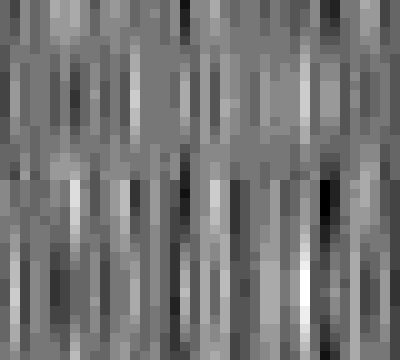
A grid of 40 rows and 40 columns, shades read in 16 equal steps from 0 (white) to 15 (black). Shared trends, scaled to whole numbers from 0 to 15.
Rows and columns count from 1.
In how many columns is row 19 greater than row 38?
13
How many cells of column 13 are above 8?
10
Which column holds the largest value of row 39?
33
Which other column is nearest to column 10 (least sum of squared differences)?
30
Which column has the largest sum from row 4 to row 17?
1
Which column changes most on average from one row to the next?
19
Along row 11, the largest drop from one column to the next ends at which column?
14
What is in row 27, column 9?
8
